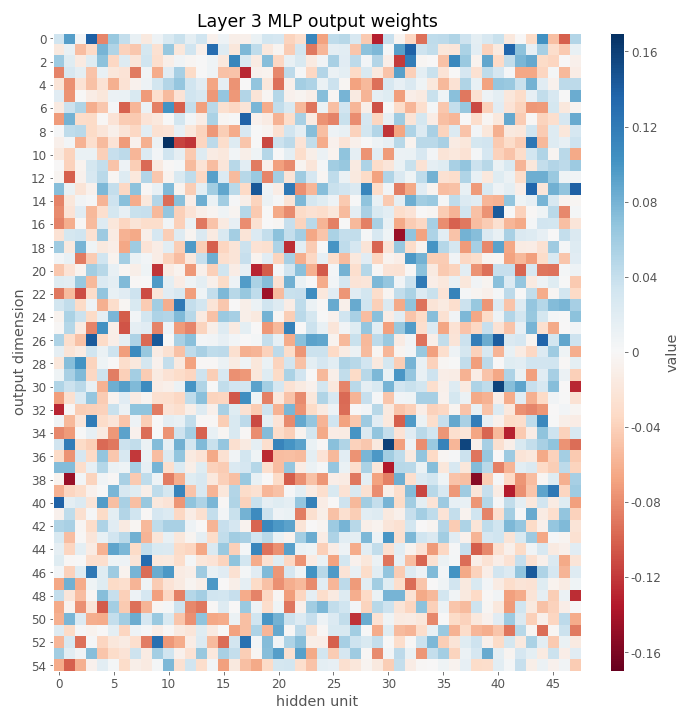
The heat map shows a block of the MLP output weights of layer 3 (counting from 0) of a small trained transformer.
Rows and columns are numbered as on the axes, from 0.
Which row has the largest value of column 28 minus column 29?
13
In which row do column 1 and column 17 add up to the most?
7
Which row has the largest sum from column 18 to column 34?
43
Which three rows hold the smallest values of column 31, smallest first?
17, 2, 33
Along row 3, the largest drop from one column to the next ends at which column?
32
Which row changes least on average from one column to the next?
54
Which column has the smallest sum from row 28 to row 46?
38
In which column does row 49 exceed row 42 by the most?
18
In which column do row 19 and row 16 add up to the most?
21
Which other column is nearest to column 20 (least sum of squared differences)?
35
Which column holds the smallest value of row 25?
6
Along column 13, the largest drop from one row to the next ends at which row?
49
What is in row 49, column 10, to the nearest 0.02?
0
